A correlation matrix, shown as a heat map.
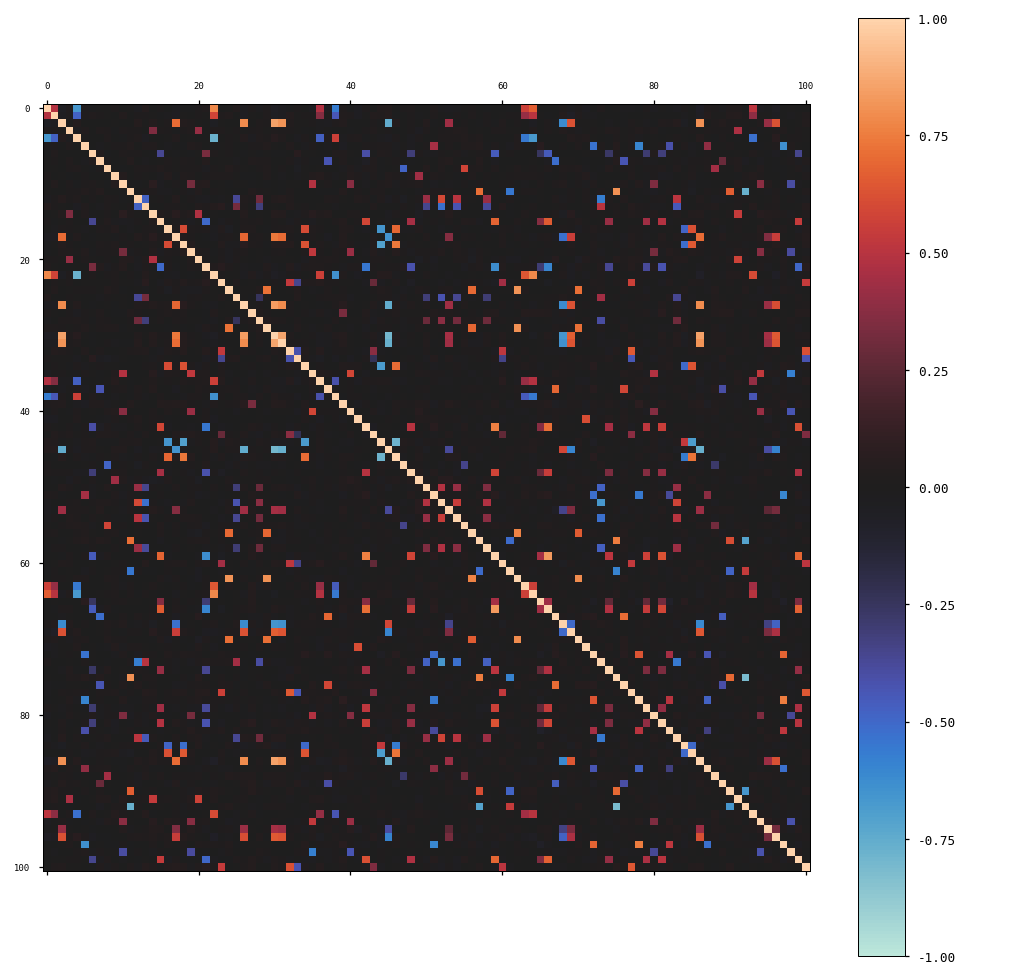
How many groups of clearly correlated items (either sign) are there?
16
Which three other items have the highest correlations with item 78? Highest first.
97, 72, 82
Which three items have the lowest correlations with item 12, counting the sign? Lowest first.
73, 13, 25
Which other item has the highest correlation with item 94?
35
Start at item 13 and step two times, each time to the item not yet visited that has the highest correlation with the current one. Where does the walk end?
25
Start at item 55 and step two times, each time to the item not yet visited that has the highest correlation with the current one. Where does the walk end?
88
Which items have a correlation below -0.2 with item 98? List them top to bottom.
10, 19, 35, 40, 80, 94
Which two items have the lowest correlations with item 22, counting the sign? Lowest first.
4, 38
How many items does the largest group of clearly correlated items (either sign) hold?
12
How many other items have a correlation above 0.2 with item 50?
6
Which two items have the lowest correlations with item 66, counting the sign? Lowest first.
21, 6
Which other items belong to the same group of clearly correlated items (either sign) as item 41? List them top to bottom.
71
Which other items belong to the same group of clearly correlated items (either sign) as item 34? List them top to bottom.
16, 18, 44, 46, 84, 85
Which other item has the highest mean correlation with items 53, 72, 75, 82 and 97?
78
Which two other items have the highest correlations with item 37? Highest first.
67, 76
